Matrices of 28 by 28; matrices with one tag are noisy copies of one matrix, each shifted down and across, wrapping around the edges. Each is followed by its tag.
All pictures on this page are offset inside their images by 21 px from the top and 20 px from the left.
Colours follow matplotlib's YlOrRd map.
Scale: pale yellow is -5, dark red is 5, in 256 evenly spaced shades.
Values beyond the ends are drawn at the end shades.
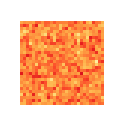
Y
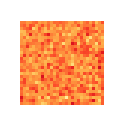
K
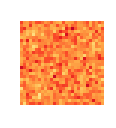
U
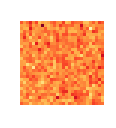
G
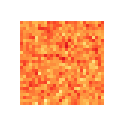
Y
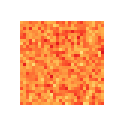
G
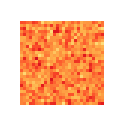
K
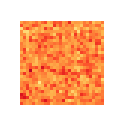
Y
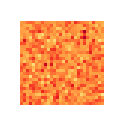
K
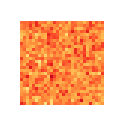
K
